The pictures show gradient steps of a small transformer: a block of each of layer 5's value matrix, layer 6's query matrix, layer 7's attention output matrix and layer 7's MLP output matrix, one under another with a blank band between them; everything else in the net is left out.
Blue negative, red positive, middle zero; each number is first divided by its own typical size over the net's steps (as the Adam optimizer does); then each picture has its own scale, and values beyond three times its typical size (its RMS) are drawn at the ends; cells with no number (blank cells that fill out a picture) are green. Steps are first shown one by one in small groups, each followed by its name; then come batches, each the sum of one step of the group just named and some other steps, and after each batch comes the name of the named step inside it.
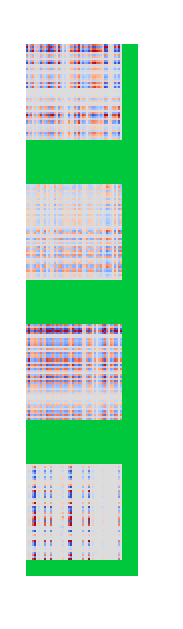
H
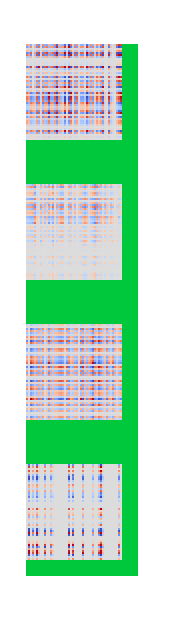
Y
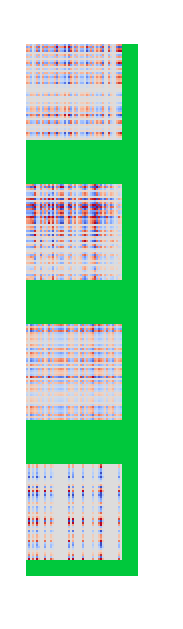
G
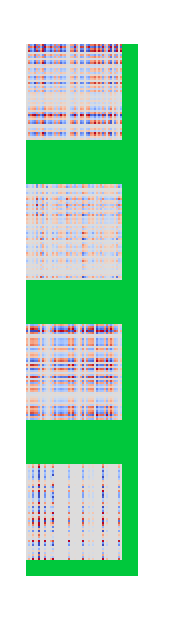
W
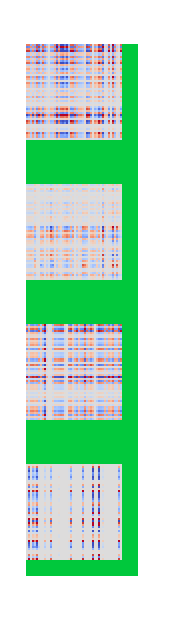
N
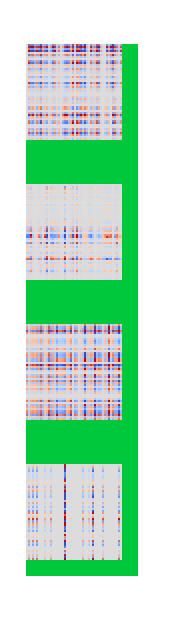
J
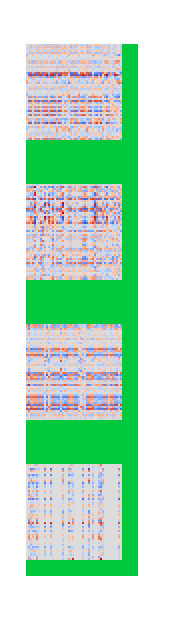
G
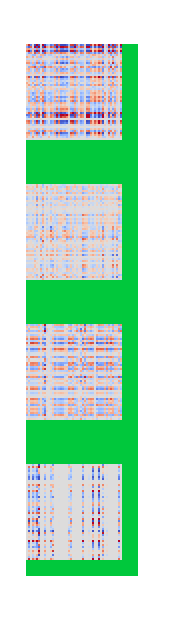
N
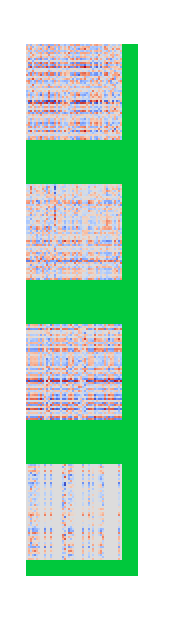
Y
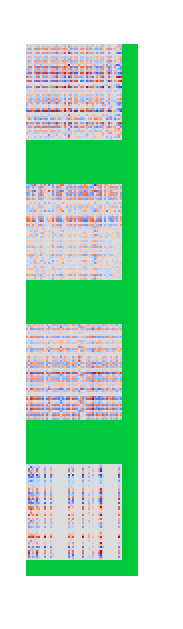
Y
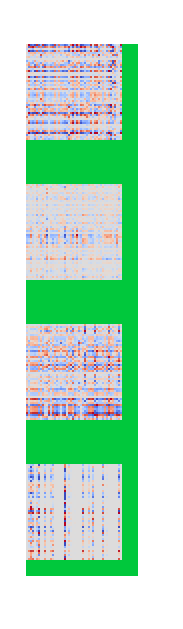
J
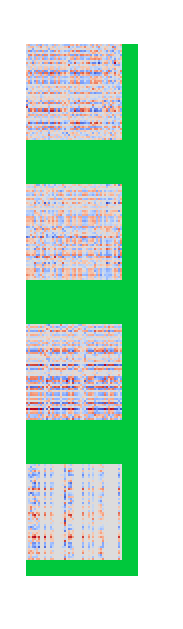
J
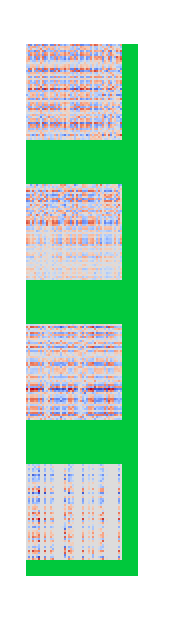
W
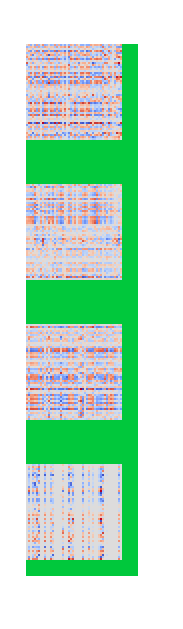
G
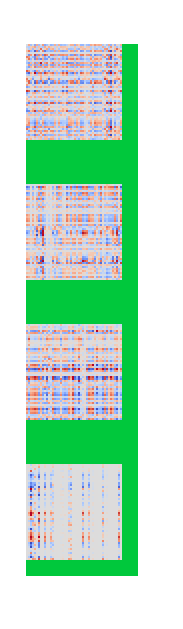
W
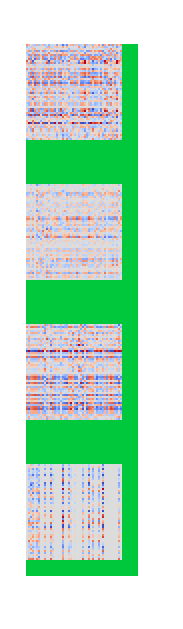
N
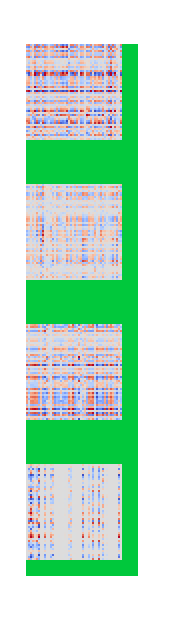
N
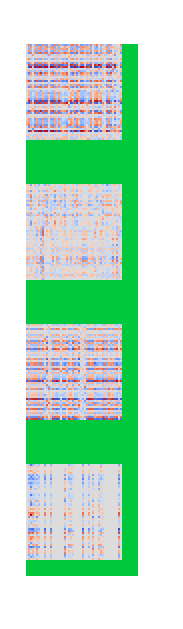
Y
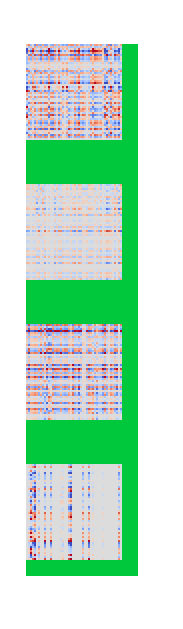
H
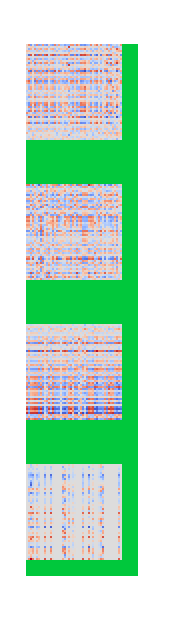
G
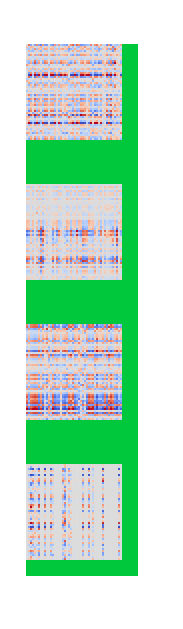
J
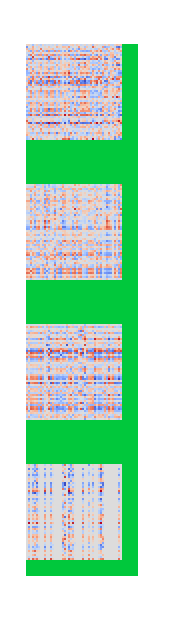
G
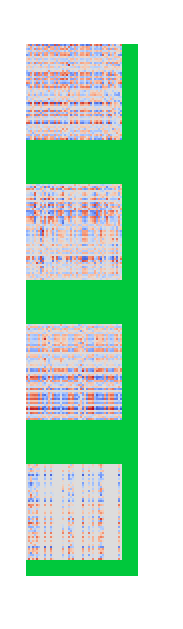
G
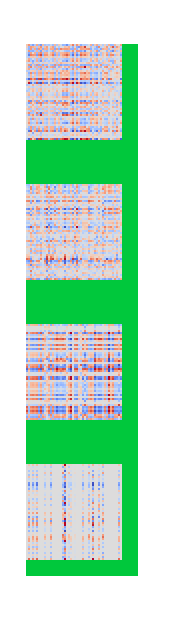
J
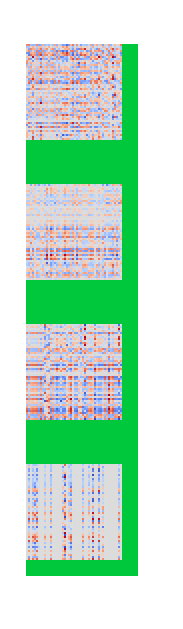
N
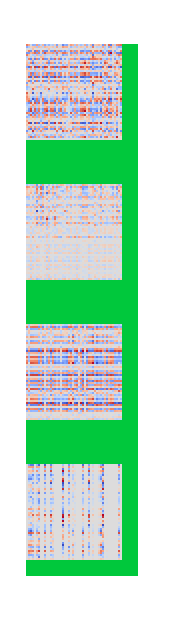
Y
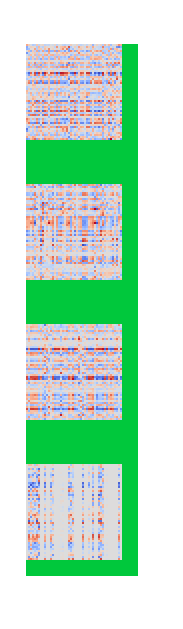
G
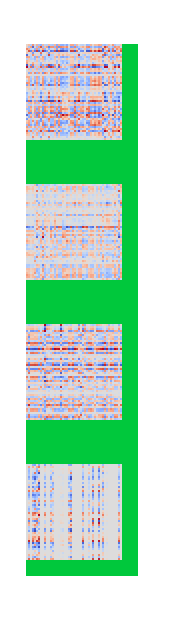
N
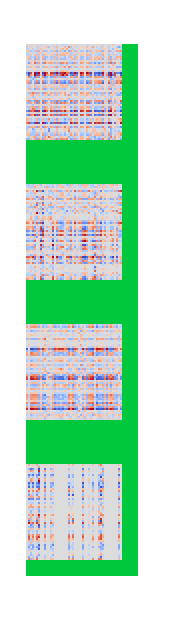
G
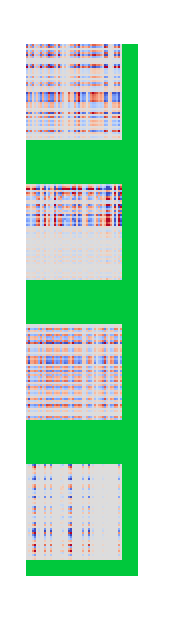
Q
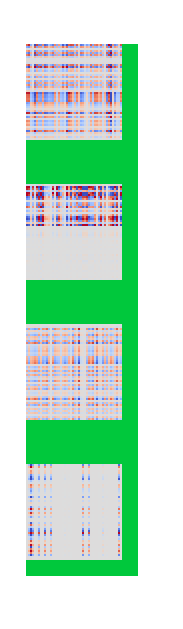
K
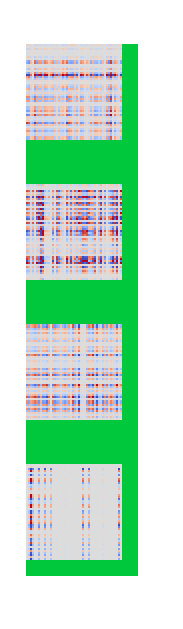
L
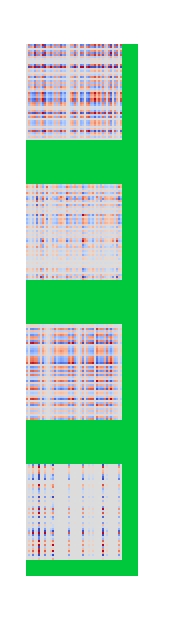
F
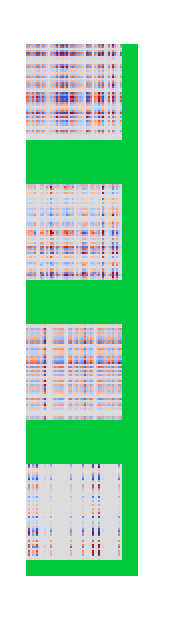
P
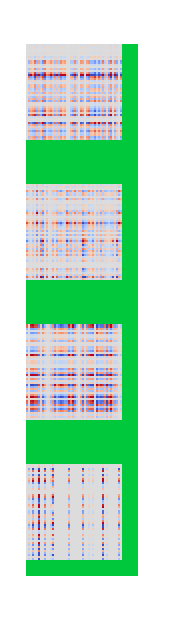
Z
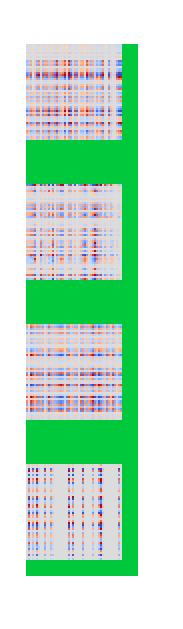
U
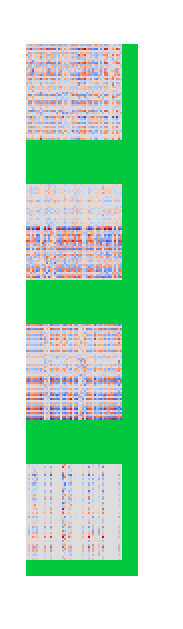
P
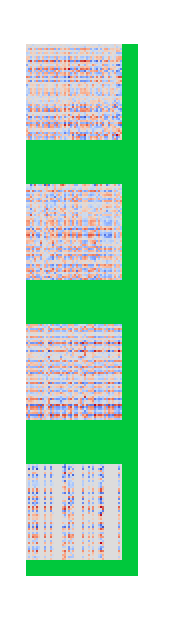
U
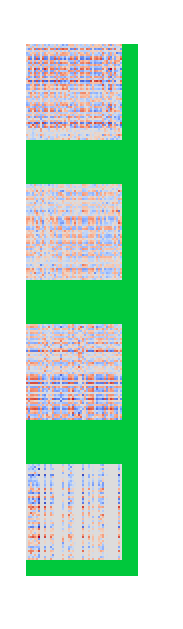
Z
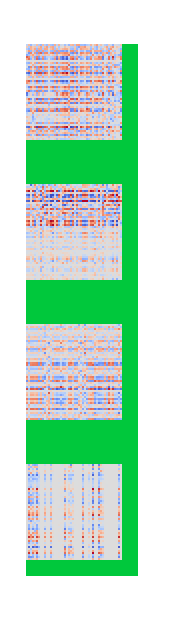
Q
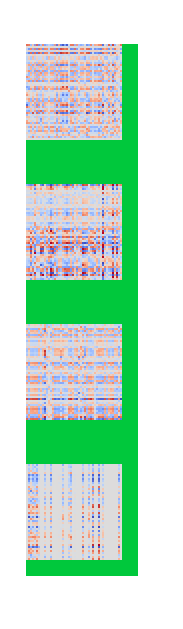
P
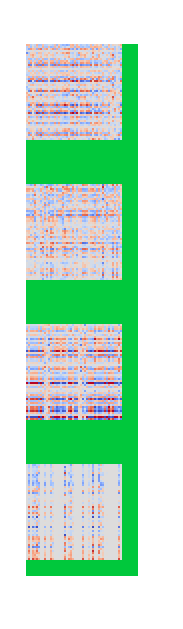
P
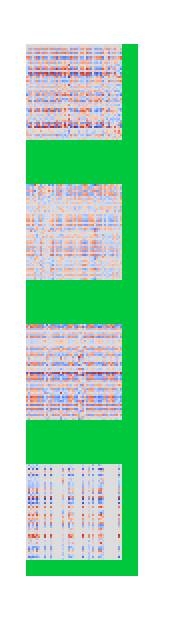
U
